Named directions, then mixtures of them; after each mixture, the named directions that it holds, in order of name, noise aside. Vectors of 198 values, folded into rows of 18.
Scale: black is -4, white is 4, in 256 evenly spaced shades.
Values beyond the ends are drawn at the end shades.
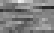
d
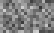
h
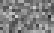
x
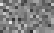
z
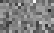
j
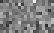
j.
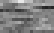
d.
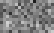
h, j.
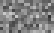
x.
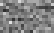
d, z.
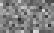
h, z.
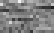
d, z.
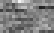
d, h.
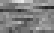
d.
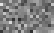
z.
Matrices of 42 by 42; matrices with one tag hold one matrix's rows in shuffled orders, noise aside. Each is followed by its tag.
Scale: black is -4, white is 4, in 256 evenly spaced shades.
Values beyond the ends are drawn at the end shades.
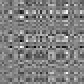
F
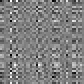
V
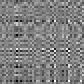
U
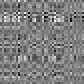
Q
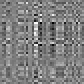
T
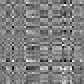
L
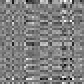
L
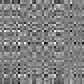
Q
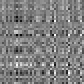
U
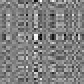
T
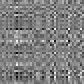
U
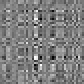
T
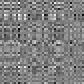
Q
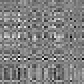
Q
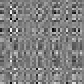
V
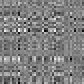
Q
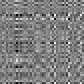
U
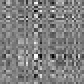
T
